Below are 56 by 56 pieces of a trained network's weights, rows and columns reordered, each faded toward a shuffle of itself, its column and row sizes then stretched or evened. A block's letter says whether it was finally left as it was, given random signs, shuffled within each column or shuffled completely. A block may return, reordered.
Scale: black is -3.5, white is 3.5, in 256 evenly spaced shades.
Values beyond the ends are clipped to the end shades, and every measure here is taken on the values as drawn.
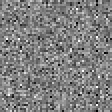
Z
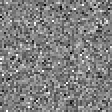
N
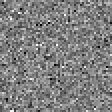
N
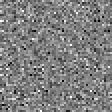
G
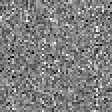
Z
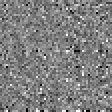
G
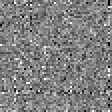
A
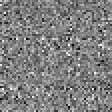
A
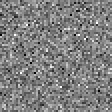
N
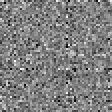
A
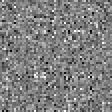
G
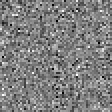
Z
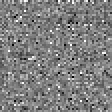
G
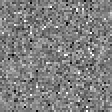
Z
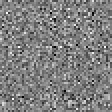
G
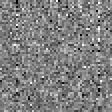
G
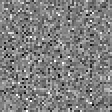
Z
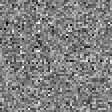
A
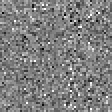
Z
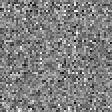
A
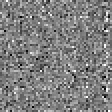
A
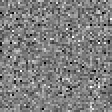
A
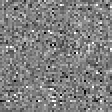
A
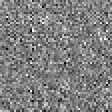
G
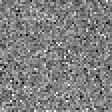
N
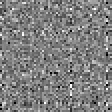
G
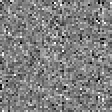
Z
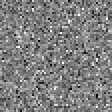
Z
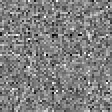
A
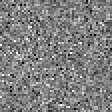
N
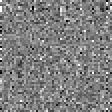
G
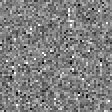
N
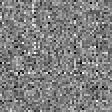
G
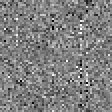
A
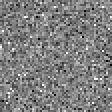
N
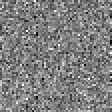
Z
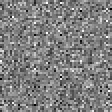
G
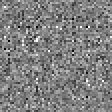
A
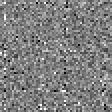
A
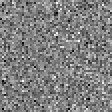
Z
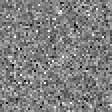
N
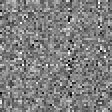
G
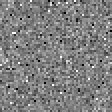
N
